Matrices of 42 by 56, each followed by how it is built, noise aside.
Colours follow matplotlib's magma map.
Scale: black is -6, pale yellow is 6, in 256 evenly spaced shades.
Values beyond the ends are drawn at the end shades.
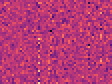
uneven columns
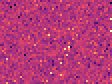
sparse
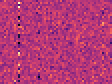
uneven columns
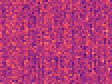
blocks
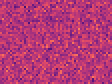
repeating columns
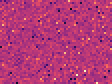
sparse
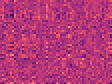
low rank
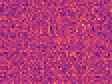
blocks
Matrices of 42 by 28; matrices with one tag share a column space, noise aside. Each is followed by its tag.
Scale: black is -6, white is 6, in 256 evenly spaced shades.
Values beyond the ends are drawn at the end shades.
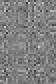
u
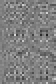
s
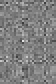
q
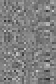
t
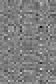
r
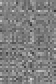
t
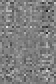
u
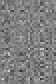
t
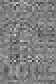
q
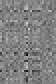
t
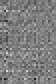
t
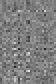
t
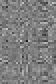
q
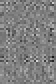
q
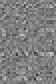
s
